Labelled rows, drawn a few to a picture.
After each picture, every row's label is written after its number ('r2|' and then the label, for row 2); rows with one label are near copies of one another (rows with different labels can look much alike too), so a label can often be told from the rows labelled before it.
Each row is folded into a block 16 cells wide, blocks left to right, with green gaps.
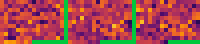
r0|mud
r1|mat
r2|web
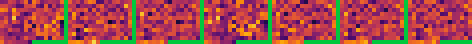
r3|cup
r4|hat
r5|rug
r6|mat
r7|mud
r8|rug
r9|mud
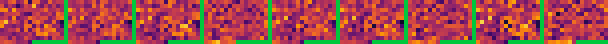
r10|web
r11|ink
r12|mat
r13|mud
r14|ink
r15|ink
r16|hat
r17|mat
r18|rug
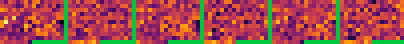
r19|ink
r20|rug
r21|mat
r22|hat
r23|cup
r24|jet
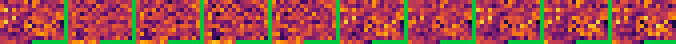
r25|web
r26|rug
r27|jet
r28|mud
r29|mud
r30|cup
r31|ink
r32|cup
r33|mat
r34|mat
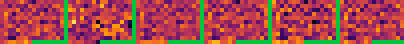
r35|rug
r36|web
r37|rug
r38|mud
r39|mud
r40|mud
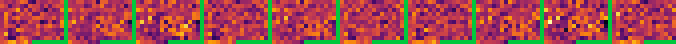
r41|rug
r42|mat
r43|mat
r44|mud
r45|cup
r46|mud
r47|rug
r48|cup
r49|ink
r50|rug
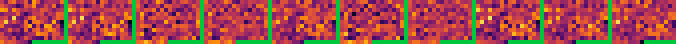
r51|mat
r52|cup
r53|hat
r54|rug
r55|mat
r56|hat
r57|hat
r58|cup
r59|cup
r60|web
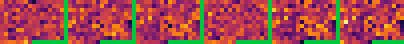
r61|rug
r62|web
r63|cup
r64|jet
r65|mat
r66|mat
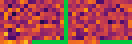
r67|hat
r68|rug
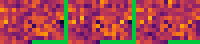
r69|web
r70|cup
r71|cup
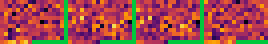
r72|rug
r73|cup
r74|ink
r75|mud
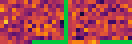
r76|web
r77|rug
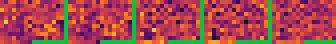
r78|mat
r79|cup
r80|rug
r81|mud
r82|hat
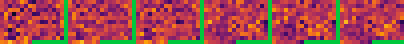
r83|hat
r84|mud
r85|hat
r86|mat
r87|cup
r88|mat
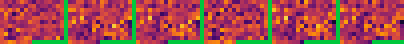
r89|hat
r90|cup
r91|cup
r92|hat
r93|cup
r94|cup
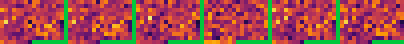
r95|mat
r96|mat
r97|cup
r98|mud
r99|cup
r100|web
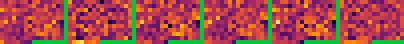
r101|mat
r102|mud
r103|web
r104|ink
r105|web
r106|mud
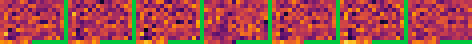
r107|hat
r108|jet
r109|hat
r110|cup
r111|hat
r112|mud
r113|rug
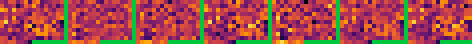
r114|web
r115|hat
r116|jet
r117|cup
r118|mud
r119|cup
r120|mat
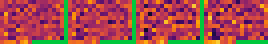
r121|rug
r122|hat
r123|hat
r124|mud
